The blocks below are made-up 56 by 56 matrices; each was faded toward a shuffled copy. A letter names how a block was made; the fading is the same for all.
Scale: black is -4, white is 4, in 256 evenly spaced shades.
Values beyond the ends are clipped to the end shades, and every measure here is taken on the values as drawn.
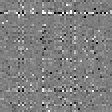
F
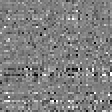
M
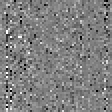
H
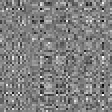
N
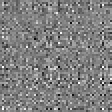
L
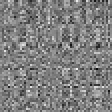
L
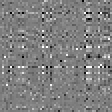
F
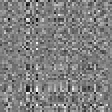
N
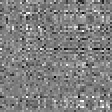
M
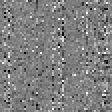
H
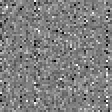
H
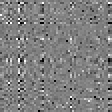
F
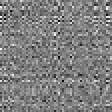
L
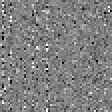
H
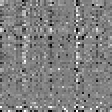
F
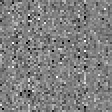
H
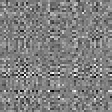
N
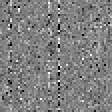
H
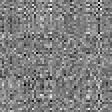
L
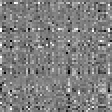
M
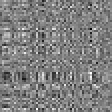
N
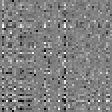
F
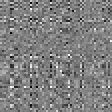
N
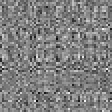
L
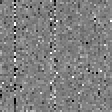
H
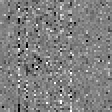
H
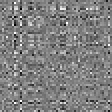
N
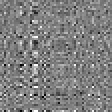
N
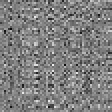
L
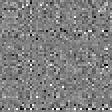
M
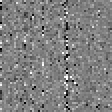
H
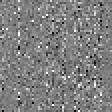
H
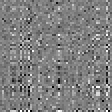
F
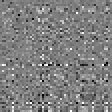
M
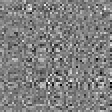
L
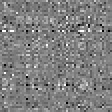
M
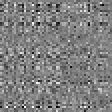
N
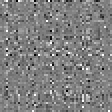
M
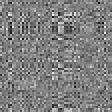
N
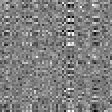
N
